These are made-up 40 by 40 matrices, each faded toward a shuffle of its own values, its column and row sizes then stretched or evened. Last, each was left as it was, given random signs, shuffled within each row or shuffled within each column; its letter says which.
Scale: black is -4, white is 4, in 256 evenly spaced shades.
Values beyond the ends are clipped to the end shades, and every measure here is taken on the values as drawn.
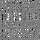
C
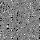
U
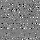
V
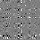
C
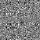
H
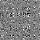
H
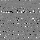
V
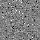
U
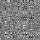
C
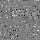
V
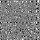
C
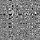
C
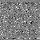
V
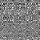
C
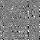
C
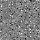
U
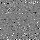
V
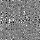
H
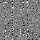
H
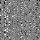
U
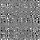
C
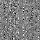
U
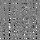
H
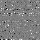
V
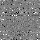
V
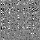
H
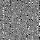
U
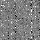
U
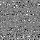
V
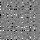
C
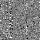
U
